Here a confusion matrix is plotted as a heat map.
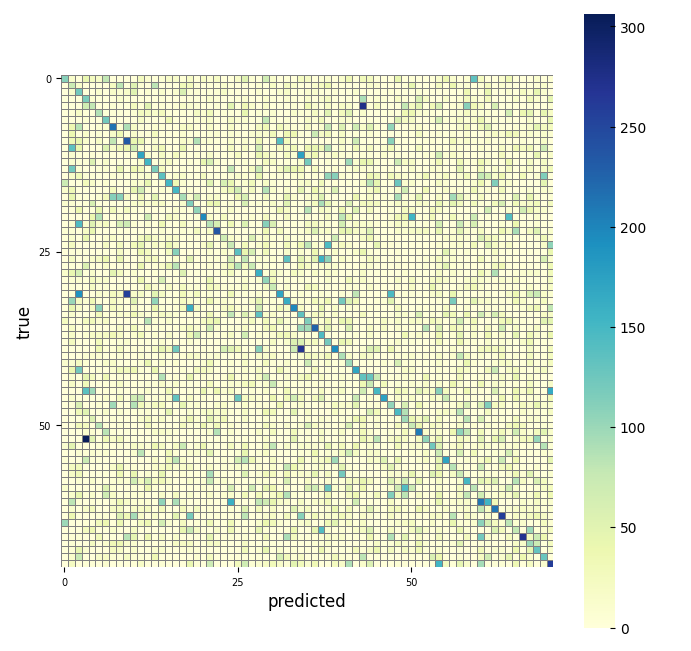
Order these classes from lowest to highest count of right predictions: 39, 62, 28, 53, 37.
53, 37, 28, 39, 62
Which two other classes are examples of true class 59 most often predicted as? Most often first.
49, 38
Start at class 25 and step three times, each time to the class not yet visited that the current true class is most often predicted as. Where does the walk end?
14
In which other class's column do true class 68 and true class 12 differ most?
35
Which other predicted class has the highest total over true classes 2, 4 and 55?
43
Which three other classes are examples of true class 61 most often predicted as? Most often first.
60, 24, 14
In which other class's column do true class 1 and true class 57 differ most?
40
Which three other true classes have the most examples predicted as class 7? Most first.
17, 47, 9
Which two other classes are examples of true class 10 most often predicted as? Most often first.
1, 38
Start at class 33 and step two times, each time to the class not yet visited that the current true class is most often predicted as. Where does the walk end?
37
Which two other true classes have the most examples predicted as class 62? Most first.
15, 28
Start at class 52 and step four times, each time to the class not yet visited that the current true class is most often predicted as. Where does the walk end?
30
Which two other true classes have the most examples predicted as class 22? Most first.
51, 21
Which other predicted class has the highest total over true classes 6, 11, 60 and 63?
34
